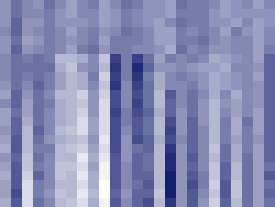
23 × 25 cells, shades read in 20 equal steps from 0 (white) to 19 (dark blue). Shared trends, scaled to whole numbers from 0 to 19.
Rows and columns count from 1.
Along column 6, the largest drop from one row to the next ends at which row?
7
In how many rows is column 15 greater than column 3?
7
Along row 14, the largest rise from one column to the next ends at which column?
11
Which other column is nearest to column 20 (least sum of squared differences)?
6
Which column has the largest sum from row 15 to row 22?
16
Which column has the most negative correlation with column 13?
19
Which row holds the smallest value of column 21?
8
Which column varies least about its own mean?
24
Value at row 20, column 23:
12
